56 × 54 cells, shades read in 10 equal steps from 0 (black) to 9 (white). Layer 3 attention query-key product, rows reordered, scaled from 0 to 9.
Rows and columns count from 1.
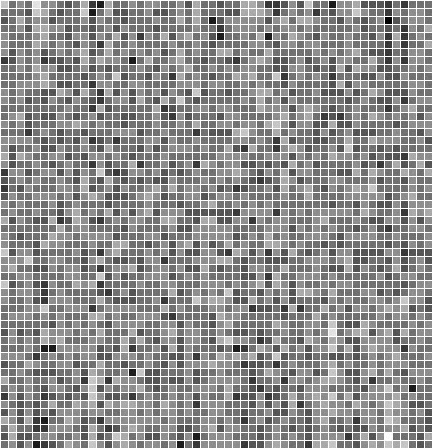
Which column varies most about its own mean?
49
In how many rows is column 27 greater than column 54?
19
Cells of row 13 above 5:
4
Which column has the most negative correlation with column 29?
33
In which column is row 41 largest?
42
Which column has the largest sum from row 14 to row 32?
36
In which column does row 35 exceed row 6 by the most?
13
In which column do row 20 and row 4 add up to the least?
51
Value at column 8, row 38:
5
